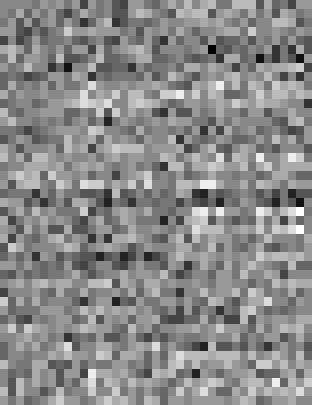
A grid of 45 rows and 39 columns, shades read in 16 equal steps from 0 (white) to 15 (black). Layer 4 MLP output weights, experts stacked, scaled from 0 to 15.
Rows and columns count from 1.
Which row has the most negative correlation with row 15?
24
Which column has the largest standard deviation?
38
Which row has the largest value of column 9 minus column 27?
8
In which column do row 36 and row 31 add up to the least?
31
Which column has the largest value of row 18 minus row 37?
4
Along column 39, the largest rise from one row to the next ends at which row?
12
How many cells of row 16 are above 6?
25
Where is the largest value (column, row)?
27, 6
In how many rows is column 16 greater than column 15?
19
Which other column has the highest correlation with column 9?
14
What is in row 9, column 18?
9
